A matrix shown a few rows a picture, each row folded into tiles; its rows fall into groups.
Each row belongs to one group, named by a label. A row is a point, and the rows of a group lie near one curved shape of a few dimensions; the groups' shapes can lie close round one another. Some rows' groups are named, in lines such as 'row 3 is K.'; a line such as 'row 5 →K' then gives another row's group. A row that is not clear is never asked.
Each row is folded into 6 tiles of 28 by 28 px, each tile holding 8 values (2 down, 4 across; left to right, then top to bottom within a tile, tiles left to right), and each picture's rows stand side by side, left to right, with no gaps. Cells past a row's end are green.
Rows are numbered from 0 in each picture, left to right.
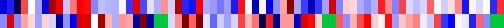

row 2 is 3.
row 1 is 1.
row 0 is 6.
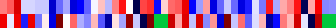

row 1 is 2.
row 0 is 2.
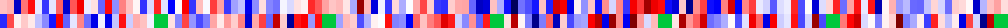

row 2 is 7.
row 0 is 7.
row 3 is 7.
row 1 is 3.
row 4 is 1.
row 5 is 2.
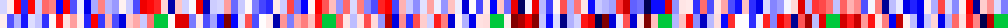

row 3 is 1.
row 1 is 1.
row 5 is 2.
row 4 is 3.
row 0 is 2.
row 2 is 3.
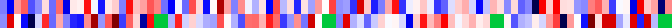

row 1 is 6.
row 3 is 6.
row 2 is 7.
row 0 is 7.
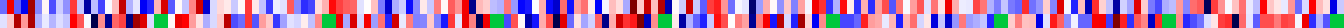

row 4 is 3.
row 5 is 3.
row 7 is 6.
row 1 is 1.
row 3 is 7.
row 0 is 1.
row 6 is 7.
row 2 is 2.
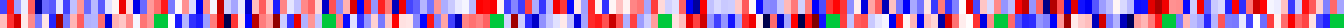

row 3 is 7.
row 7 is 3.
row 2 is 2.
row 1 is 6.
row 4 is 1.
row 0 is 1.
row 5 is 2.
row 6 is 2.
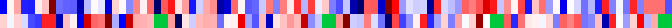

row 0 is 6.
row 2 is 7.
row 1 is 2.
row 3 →2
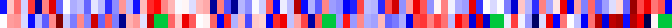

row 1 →2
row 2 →6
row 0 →2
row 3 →7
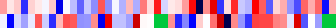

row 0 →2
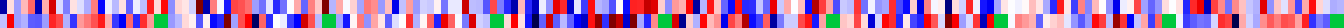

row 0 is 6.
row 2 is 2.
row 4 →2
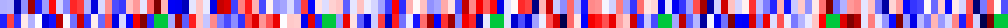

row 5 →2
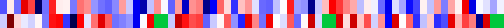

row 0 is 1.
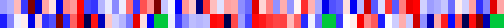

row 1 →6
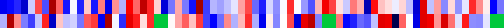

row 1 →1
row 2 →6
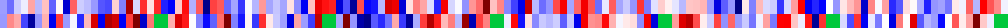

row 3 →6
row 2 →7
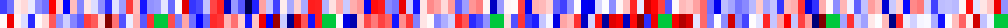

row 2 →3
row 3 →3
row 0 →7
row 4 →2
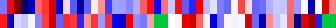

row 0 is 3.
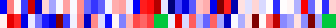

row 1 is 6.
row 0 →1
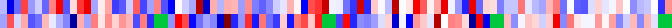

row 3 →3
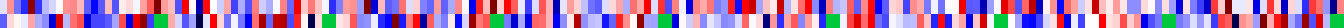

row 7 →6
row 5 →1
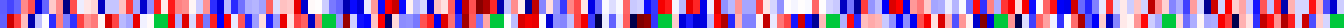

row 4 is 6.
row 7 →6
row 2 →7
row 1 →2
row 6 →2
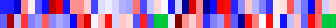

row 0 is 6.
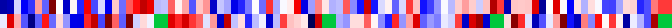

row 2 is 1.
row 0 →7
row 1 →2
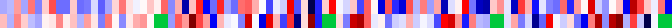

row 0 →3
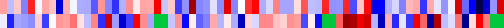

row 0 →2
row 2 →1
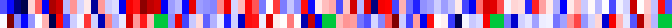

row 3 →2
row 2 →2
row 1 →6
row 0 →7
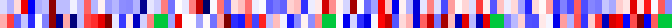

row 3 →3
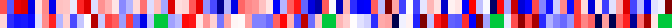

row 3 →1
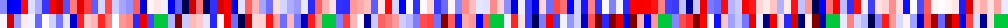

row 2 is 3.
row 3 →7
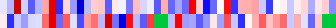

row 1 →7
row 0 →3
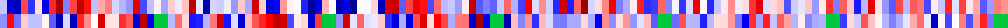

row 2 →6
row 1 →7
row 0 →6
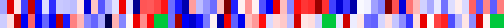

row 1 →7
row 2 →6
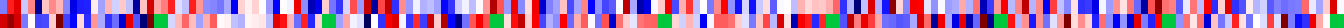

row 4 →3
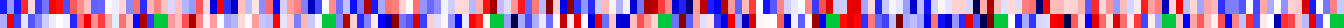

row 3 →2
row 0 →6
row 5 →2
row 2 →1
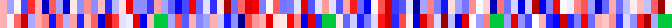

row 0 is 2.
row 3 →1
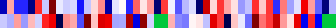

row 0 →6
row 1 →6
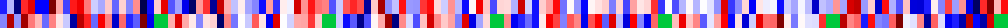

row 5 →2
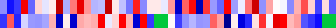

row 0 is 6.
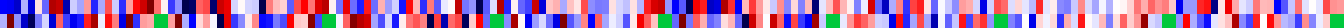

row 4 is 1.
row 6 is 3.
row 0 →7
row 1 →7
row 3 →1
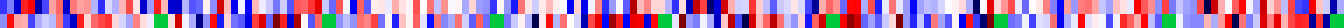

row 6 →3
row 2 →3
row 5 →2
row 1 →7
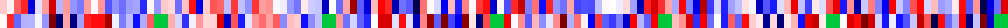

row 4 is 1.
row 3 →2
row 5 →1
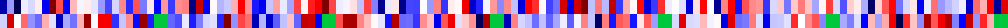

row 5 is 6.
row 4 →7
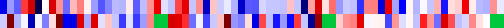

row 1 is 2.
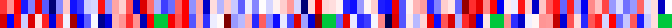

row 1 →2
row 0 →2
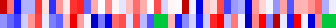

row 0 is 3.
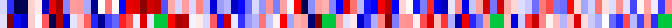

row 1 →2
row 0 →7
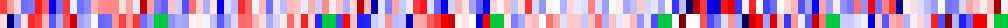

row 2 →7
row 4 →1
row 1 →3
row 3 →3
